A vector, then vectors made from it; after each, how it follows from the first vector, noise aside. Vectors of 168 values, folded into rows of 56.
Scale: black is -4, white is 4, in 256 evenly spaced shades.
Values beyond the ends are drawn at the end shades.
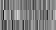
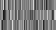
sign-scrambled.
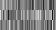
reversed.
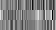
reversed.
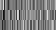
sign-scrambled.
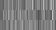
reversed, negated, shrunk.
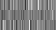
wrapped around, negated, partly zeroed.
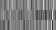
reversed, negated, partly zeroed.
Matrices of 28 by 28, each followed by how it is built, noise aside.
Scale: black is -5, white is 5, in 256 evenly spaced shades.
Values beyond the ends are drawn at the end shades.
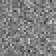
low rank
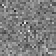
banded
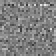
uneven rows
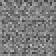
repeating columns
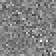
banded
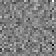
low rank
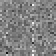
uneven columns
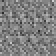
repeating columns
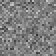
Hankel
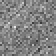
Hankel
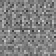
repeating columns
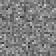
repeating columns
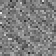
Toeplitz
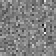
uneven columns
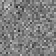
Hankel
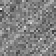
Hankel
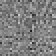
low rank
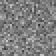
repeating columns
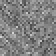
Toeplitz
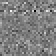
uneven rows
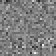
uneven rows
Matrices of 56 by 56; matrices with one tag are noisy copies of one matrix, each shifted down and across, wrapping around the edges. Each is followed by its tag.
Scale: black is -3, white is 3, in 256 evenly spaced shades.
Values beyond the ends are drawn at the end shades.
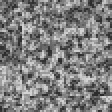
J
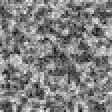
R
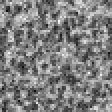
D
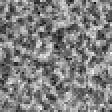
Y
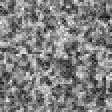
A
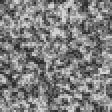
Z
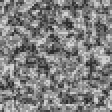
R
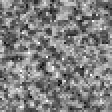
Z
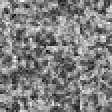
J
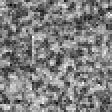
J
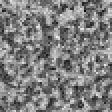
D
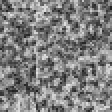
J
